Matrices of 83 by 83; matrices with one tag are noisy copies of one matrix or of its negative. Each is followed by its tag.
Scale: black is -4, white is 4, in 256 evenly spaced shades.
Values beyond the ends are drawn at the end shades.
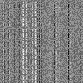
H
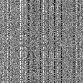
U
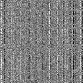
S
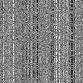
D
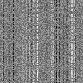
D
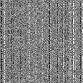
S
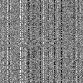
U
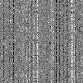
D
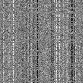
D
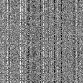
U
